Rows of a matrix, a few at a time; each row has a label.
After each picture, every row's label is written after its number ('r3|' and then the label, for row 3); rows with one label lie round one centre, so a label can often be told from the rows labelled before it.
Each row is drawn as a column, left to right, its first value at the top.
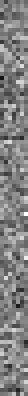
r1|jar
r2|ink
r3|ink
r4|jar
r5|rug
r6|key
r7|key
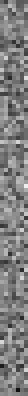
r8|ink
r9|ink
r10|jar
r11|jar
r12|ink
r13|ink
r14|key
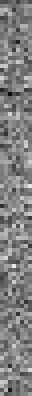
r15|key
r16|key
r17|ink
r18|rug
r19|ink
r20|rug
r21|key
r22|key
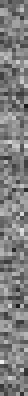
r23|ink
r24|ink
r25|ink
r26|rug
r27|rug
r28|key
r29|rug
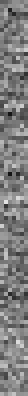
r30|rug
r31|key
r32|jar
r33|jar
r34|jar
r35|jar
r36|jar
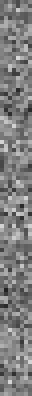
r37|rug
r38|rug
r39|jar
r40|rug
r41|key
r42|key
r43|jar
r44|rug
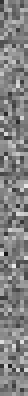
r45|ink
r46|jar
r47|ink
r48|rug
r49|key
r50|ink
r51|key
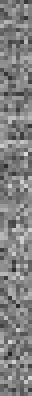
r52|rug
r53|rug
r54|ink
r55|ink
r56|rug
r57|ink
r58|key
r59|ink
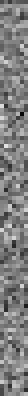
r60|ink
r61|rug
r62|rug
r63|key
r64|key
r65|jar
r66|rug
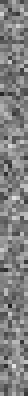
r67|ink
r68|ink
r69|rug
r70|jar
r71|jar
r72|key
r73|ink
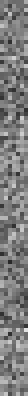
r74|jar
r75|jar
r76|ink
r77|key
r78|jar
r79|rug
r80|jar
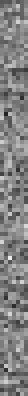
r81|ink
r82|jar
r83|key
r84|rug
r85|rug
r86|rug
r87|rug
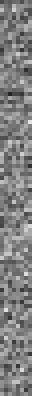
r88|key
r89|ink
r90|ink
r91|key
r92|ink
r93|key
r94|rug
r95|rug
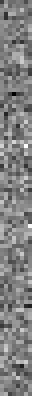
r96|rug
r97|jar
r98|rug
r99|ink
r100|ink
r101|ink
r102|rug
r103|rug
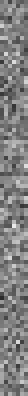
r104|jar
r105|ink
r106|key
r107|rug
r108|ink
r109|key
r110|key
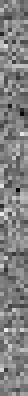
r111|key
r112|jar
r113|rug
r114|jar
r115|rug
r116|jar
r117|jar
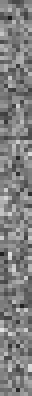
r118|jar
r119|jar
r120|key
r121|rug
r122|ink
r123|rug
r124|jar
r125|key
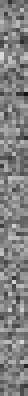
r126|ink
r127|jar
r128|ink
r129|rug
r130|jar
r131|ink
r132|ink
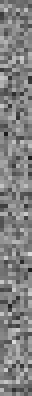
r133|key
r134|key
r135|rug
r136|ink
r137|jar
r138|ink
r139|key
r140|ink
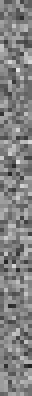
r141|jar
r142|ink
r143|rug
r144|rug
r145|jar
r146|key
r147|ink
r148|ink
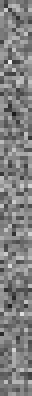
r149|ink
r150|key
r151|rug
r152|jar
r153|key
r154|key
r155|rug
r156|key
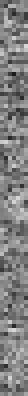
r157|ink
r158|ink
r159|jar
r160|jar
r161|jar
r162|jar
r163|jar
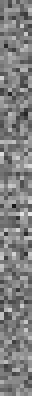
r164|key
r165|ink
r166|ink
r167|key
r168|key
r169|jar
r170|jar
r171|key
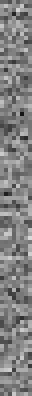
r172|key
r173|key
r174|key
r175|jar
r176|key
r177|jar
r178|jar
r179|ink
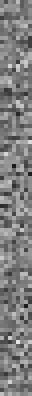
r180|key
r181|key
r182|key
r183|rug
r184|jar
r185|ink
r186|rug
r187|ink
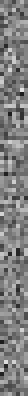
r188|key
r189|ink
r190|jar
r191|ink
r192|rug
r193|jar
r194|ink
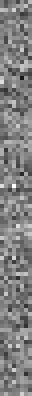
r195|key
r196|ink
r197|rug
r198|key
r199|rug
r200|jar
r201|rug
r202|rug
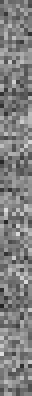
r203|rug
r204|jar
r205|rug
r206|key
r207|rug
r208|ink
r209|rug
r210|ink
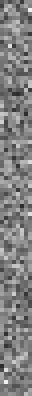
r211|ink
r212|key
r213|key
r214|ink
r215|rug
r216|key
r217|jar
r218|key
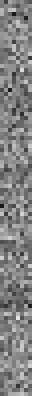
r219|key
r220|rug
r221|key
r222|jar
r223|rug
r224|jar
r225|key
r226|rug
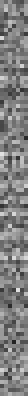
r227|key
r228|key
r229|rug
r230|key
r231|ink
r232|key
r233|key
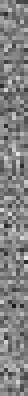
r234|rug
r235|jar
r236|key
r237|rug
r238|key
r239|rug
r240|key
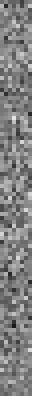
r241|key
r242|ink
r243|key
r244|rug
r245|key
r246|ink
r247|rug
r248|jar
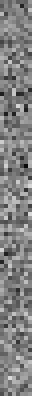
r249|ink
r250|jar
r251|rug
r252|jar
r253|key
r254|ink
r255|rug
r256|key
